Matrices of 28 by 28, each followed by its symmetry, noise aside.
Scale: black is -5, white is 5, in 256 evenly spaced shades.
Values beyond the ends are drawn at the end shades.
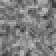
no symmetry.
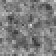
symmetric across the other diagonal.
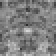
mirrored left to right.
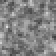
no symmetry.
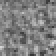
antisymmetric.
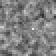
no symmetry.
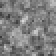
symmetric across the other diagonal.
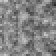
mirrored top to bottom.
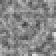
symmetric.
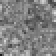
symmetric across the other diagonal.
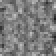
mirrored top to bottom.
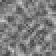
symmetric.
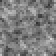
same after a half turn.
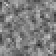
same after a half turn.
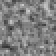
antisymmetric.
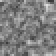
no symmetry.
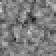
no symmetry.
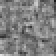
antisymmetric.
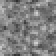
mirrored top to bottom.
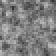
antisymmetric.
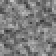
same after a half turn.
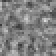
antisymmetric.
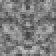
mirrored left to right.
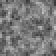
mirrored top to bottom.
